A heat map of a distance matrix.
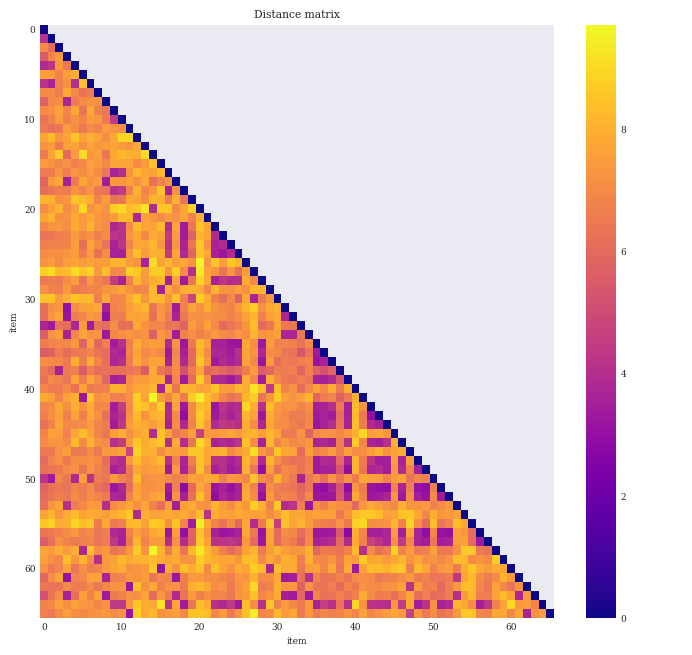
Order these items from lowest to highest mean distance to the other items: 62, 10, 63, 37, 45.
37, 10, 63, 62, 45
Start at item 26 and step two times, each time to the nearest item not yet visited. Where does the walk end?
38
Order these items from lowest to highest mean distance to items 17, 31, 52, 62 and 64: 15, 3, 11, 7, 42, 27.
3, 42, 11, 7, 15, 27
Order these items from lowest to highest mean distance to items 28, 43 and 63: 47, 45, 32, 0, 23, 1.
23, 32, 0, 1, 45, 47
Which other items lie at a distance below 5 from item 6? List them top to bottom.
0, 1, 4, 33, 50
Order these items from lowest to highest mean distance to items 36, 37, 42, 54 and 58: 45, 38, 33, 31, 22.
22, 38, 33, 31, 45
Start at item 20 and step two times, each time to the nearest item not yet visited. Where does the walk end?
45
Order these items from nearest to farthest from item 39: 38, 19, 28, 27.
28, 38, 19, 27
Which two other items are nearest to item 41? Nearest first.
5, 58
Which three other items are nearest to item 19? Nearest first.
55, 27, 30
